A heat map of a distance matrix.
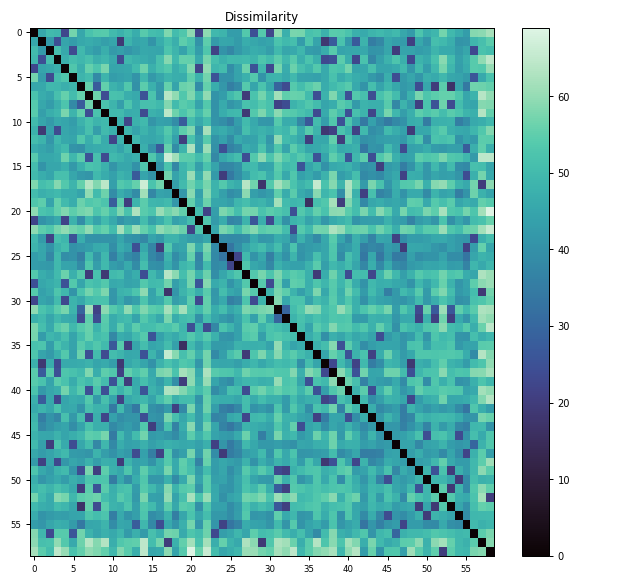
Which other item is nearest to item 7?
27
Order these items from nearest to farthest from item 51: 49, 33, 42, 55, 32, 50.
32, 49, 55, 42, 50, 33
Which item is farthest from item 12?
31
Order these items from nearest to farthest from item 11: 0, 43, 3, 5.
3, 43, 5, 0
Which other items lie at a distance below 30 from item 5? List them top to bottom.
2, 23, 46, 56
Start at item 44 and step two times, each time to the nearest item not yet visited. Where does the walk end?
34
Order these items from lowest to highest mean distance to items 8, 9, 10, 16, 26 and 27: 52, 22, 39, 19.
39, 19, 52, 22
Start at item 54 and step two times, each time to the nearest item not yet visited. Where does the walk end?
45
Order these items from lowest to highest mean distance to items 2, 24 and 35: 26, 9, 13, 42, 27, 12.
12, 13, 42, 26, 27, 9
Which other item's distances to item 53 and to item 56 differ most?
6
